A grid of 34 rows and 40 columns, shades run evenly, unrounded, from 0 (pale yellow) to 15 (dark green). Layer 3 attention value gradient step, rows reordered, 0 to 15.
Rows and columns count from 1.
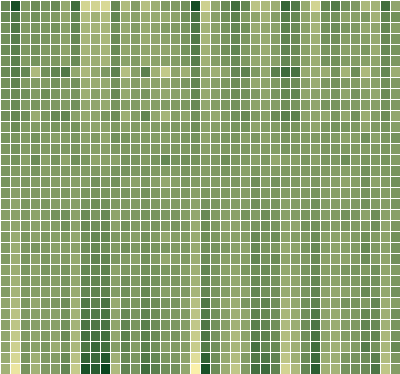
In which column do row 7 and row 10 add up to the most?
29
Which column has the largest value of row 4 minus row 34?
20
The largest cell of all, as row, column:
34, 11
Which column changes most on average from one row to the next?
17
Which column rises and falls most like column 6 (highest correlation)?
25
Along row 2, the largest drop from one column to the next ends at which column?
21
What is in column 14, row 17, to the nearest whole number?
7
